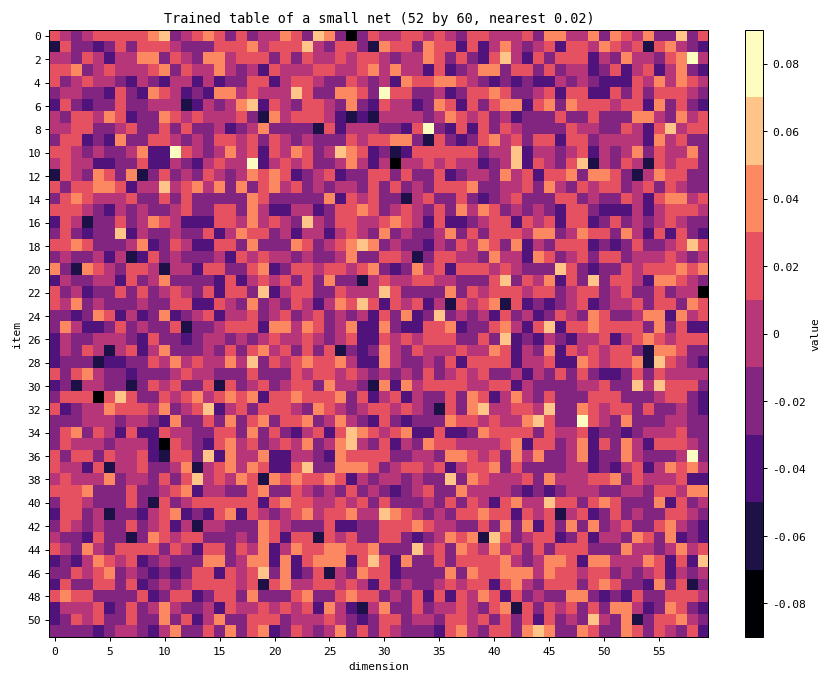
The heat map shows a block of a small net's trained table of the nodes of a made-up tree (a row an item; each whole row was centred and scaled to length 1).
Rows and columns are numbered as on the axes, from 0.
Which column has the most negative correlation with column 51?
58
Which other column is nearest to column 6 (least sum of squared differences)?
17
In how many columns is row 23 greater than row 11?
26
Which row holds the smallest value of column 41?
23
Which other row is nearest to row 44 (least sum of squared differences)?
20
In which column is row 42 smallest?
13
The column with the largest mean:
18
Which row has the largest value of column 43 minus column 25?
46
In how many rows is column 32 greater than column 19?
22
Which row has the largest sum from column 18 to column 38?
44
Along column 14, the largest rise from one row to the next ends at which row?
36
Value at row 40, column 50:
0.04
